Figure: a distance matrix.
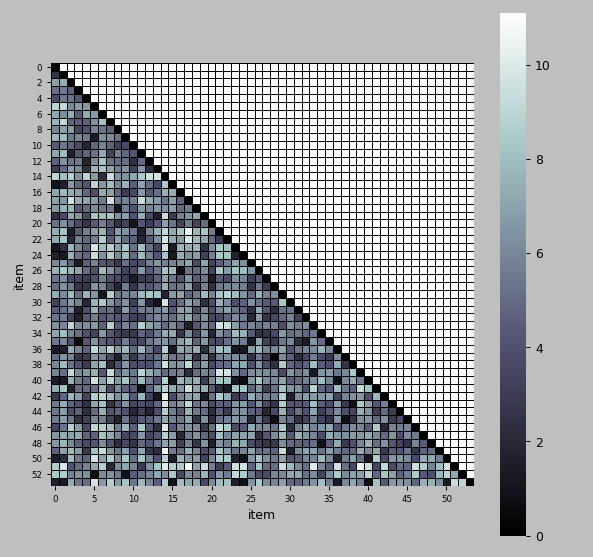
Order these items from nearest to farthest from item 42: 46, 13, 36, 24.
13, 46, 36, 24
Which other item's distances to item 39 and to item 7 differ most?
51
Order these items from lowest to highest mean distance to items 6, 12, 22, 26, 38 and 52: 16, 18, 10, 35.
10, 16, 35, 18
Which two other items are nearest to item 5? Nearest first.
52, 9
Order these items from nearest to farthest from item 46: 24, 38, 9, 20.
24, 20, 38, 9
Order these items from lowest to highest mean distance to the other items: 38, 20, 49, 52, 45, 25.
20, 45, 25, 38, 49, 52
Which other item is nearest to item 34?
48
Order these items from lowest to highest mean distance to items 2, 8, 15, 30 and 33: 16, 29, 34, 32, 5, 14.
32, 34, 16, 29, 5, 14
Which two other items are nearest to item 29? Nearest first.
6, 14
